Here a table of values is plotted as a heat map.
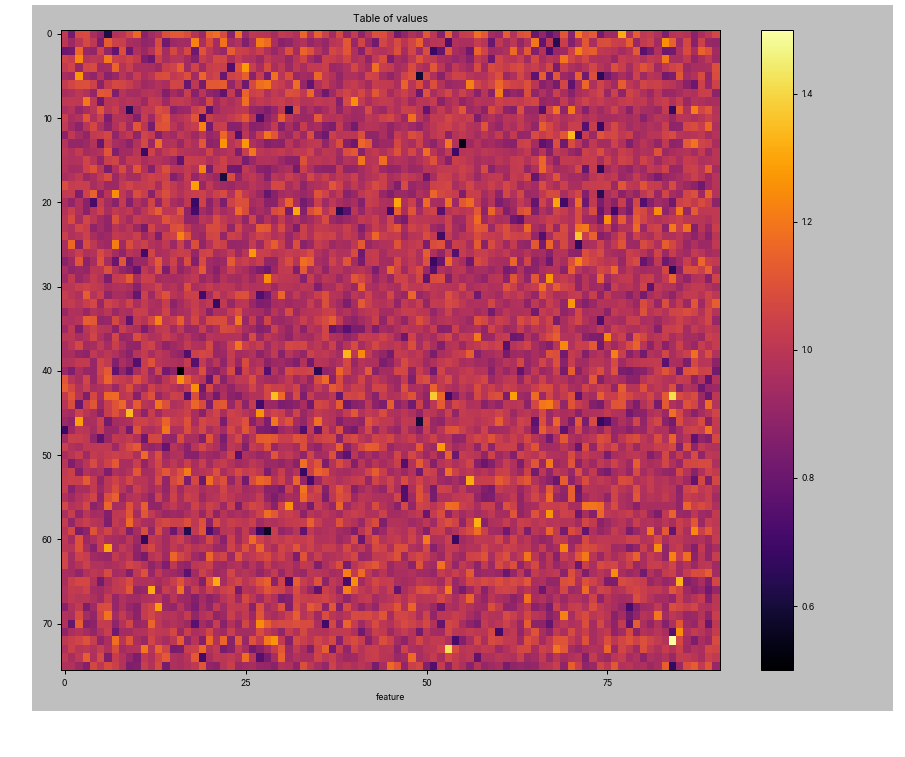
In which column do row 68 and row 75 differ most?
84
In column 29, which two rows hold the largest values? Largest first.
43, 72
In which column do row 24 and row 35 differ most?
71
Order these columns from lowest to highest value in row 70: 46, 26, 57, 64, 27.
57, 26, 46, 64, 27
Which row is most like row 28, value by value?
75
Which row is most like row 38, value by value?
64
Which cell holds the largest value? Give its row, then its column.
72, 84
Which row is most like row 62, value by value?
23
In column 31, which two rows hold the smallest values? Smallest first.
9, 65
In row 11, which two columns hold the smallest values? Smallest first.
74, 72
